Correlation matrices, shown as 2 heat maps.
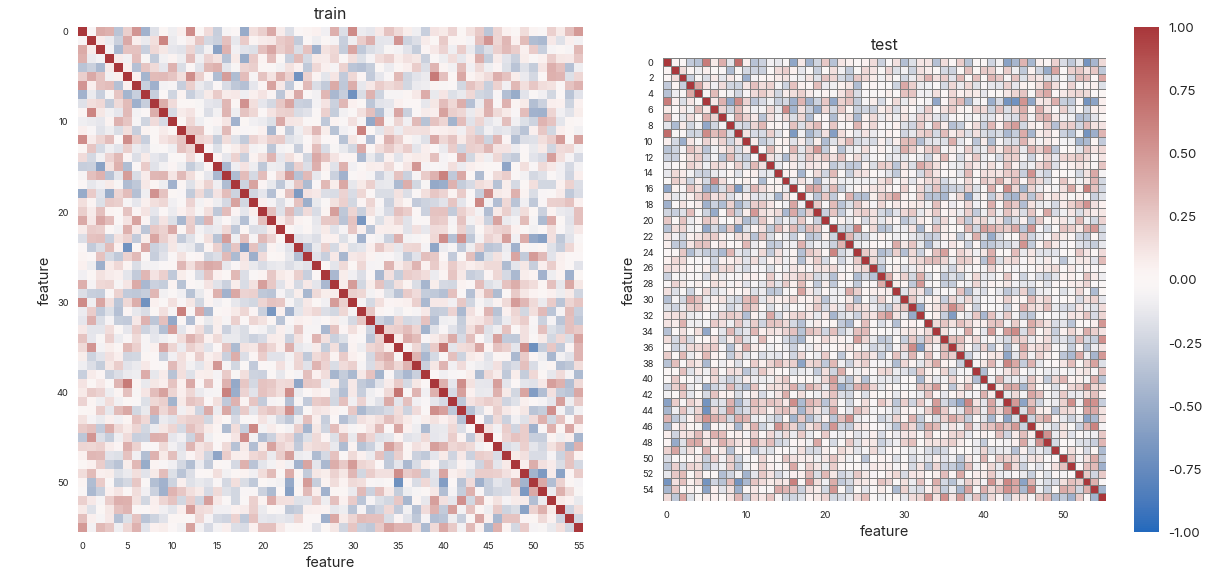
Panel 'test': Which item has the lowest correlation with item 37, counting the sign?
43
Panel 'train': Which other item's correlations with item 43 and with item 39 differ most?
42
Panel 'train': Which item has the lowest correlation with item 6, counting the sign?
8
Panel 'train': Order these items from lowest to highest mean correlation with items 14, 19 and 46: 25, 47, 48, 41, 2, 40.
48, 25, 47, 2, 40, 41
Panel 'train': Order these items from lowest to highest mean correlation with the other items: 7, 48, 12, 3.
7, 48, 3, 12
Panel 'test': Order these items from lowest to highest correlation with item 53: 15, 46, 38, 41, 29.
29, 15, 38, 46, 41
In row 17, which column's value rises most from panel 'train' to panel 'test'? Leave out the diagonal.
5
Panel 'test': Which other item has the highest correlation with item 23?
45
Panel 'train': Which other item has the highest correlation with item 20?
28
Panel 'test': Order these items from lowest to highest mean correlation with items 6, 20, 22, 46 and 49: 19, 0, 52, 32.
19, 32, 52, 0
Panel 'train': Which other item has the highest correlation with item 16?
40
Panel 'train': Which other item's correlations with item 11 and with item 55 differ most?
31
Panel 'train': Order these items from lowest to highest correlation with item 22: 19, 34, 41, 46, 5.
19, 41, 34, 46, 5
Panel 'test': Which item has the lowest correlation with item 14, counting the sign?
17
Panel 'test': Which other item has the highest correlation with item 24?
21
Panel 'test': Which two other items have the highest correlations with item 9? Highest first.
0, 5
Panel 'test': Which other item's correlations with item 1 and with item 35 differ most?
55
